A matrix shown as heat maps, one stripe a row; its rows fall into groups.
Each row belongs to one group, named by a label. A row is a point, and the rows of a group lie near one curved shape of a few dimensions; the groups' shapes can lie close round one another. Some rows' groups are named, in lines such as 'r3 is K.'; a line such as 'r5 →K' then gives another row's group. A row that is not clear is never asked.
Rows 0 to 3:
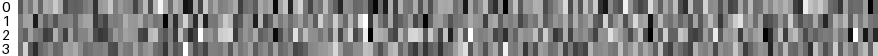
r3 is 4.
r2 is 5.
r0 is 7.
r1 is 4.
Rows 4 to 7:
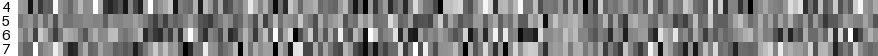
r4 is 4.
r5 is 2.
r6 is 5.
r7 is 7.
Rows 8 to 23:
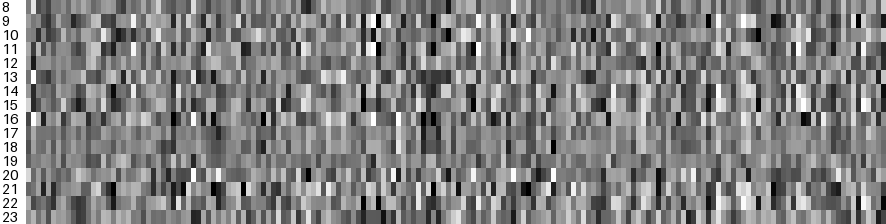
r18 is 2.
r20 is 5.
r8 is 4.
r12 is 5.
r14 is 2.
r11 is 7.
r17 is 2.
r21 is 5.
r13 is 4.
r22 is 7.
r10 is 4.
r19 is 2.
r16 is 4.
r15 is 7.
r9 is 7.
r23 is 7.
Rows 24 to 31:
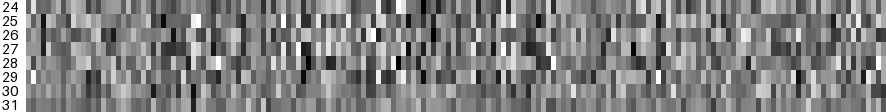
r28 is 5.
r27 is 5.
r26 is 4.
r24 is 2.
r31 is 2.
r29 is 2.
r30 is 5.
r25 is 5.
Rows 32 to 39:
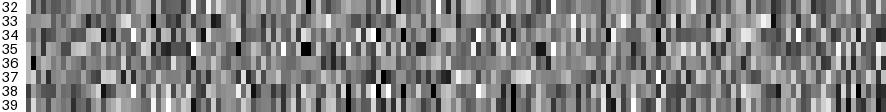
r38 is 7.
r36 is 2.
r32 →5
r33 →5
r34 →7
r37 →4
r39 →7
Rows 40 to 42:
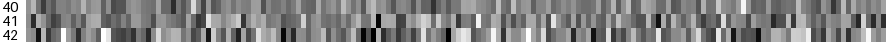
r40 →4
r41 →5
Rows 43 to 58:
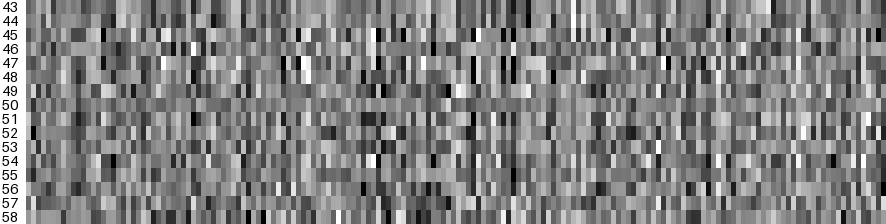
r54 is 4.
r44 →5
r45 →7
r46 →4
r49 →4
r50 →2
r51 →7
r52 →2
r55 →5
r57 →4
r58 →2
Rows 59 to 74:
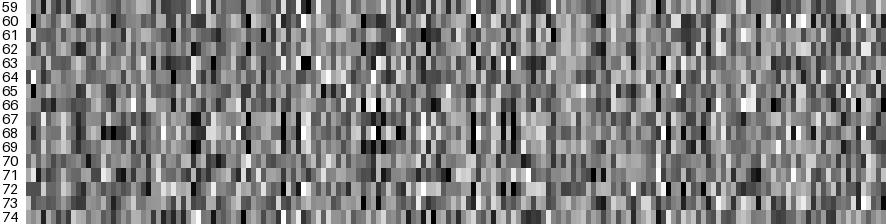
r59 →5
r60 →7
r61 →2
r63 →5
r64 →4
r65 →2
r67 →7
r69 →7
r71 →4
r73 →7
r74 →5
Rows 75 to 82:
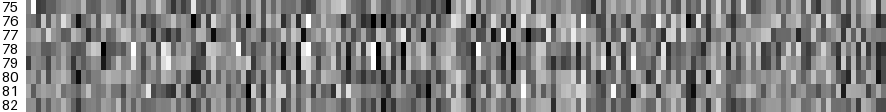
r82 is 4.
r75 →4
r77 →5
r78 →7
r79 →7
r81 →2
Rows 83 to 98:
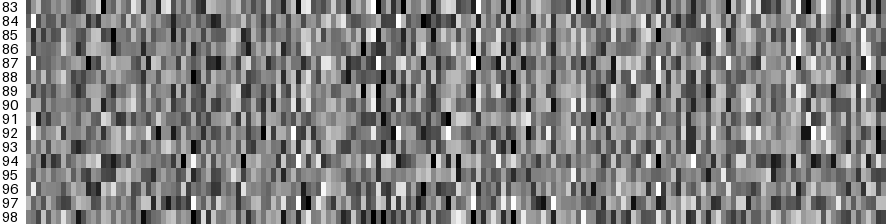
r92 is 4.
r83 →7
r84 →2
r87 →2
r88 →7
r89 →7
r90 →4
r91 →4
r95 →5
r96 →2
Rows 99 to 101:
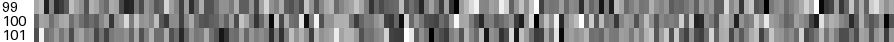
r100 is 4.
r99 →4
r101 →2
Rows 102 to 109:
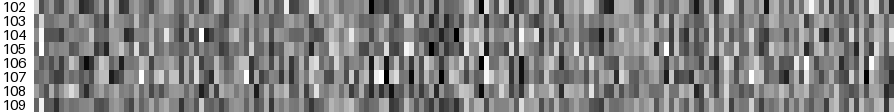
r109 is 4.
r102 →7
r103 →2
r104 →4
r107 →7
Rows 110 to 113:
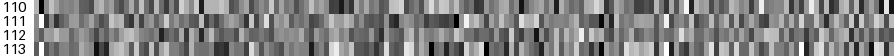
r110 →2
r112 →5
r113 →2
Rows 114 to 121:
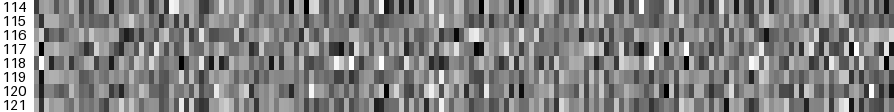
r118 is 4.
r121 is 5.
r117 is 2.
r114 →7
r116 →4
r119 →5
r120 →5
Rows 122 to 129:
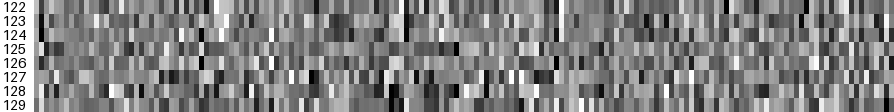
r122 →5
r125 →4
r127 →5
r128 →4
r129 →4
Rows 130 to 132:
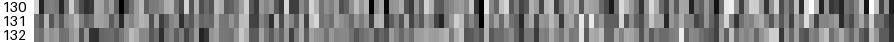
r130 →7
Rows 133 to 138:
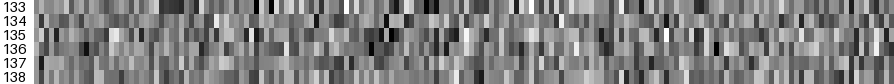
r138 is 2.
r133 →2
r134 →5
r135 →4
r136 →7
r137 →5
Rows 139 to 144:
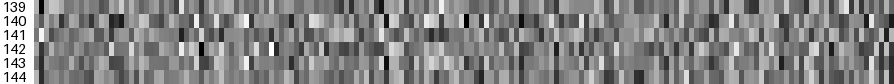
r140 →5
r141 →4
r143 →5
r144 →2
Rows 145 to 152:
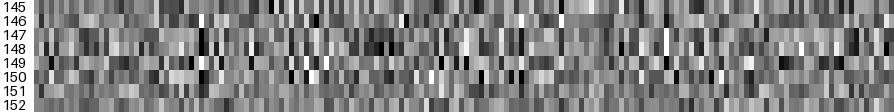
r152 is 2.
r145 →2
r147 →7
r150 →7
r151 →5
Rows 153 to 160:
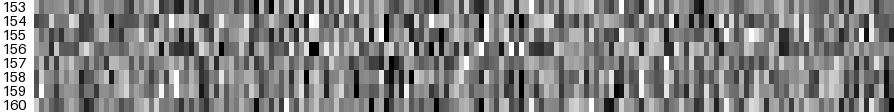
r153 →2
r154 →7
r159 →7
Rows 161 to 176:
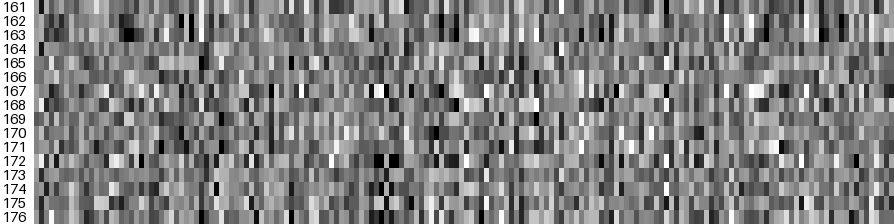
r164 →5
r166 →5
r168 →4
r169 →5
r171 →5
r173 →5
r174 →4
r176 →7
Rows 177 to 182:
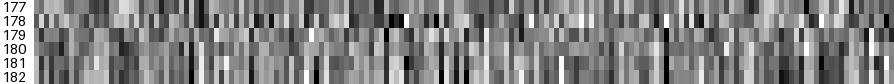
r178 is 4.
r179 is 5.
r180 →4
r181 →5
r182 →5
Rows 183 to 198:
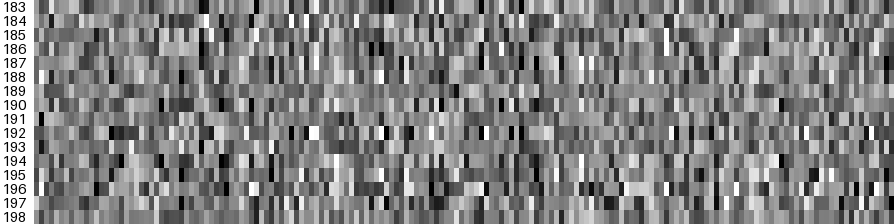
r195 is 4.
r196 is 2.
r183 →7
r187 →4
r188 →4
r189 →4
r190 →5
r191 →2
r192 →7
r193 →2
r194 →5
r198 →2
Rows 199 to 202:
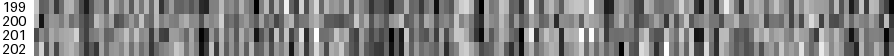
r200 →2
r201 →4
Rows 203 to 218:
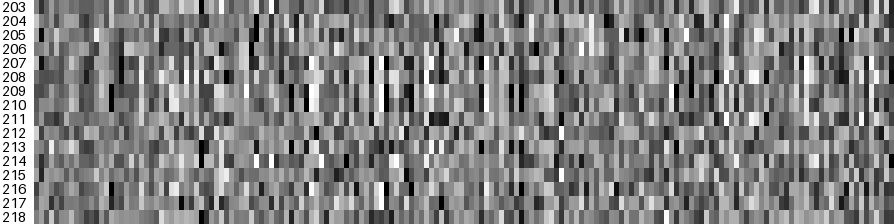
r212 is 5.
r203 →2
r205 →2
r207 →7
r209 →7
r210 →7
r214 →2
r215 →5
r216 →7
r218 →7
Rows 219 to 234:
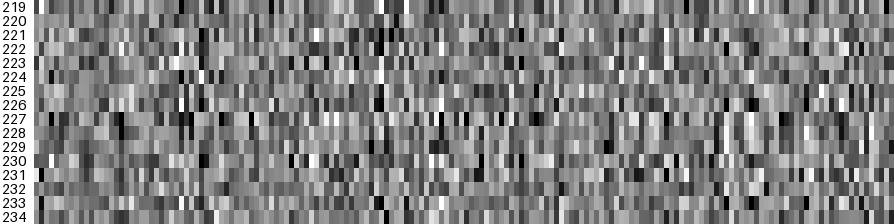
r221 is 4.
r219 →4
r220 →2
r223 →7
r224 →4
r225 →5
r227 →5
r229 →7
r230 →7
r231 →2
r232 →2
